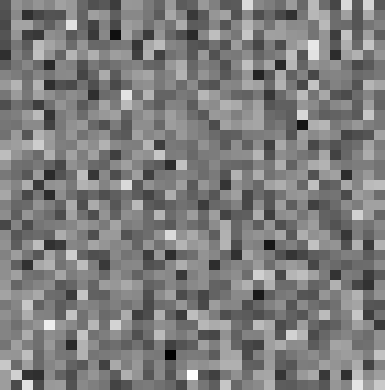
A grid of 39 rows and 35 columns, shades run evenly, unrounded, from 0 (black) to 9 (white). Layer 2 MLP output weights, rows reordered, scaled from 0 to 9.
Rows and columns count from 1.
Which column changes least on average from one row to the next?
1
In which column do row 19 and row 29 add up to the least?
21
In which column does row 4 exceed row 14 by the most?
32
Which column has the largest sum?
12
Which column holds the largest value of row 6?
29
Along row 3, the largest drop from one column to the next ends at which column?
8
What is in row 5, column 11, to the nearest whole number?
4
